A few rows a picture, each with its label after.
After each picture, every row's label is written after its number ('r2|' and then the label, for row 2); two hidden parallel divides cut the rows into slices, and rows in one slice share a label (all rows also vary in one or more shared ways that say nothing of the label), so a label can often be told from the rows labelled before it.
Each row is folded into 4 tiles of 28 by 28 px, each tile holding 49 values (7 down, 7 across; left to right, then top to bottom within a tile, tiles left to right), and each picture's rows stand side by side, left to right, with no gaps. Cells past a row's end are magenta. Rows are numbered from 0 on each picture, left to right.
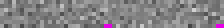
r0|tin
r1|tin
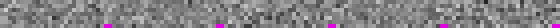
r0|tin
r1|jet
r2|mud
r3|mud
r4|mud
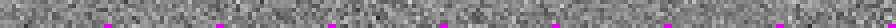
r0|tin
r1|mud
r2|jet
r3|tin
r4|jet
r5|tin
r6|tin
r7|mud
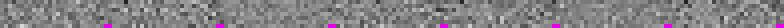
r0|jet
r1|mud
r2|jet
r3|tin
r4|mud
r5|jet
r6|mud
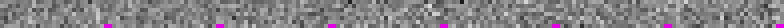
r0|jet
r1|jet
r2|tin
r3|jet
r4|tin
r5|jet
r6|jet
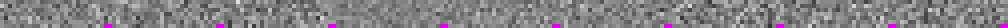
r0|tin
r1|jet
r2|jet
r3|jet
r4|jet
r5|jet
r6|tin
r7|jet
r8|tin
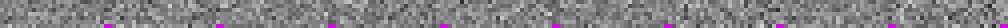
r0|jet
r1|tin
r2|mud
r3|jet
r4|mud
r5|tin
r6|jet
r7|jet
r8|jet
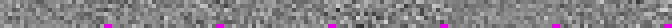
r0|tin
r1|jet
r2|mud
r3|tin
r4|jet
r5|mud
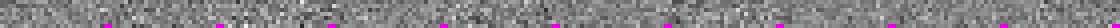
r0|jet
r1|tin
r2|tin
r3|tin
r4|jet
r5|jet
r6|jet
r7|jet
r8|jet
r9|jet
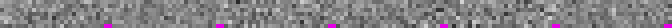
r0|mud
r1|tin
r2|tin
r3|mud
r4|mud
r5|jet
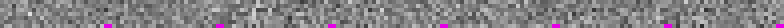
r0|mud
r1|tin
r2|mud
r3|jet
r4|mud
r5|jet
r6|jet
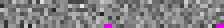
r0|mud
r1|tin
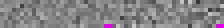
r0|tin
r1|tin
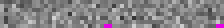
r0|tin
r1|jet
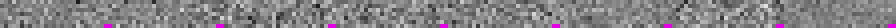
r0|mud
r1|tin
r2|mud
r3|tin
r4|mud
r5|mud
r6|mud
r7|tin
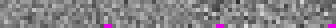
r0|jet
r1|jet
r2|mud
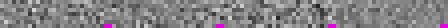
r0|jet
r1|mud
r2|jet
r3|jet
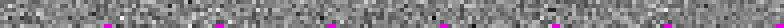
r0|mud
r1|mud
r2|jet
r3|mud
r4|tin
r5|tin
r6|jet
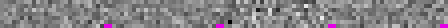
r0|mud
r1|jet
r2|tin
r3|tin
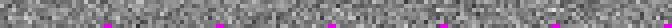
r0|jet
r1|mud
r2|mud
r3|mud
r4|tin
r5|tin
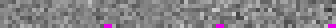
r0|jet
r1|jet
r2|jet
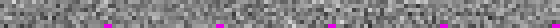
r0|mud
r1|mud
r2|tin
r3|tin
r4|tin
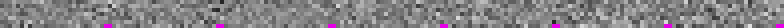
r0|mud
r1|tin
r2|mud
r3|mud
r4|mud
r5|tin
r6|tin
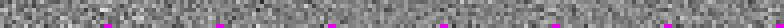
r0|tin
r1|jet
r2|tin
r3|jet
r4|mud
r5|jet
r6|jet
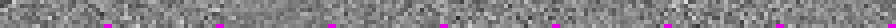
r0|tin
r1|jet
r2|mud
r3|tin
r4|tin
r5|tin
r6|tin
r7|mud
